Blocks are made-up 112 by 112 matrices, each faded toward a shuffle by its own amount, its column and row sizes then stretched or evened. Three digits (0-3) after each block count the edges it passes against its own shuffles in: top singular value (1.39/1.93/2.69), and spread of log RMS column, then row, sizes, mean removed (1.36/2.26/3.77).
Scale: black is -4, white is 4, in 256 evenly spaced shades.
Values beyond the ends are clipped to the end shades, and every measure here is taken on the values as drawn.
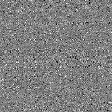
2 1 1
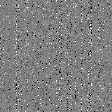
0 2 0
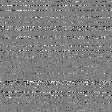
2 0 3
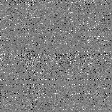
0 1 2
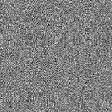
2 1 0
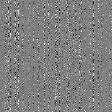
2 3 0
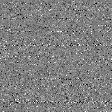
1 0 2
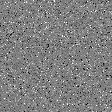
0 0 1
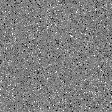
0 1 0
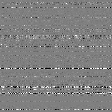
3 0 3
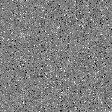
1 1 0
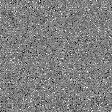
1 0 1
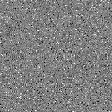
2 0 0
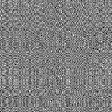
3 1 0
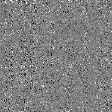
0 2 1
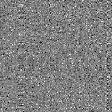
2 1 1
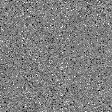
0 1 1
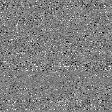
1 0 2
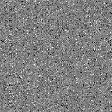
2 1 0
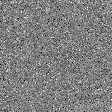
1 0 0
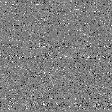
1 1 2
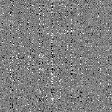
2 2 1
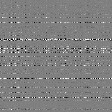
3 1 3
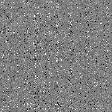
0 2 1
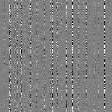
3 3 0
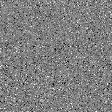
1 0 1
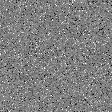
0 0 0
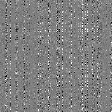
2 3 1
